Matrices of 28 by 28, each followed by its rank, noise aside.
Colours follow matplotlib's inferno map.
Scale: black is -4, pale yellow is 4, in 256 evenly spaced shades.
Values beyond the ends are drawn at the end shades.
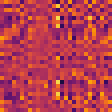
three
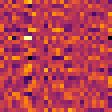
three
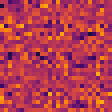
six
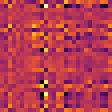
two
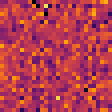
six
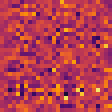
six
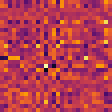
three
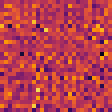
six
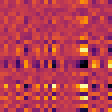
one
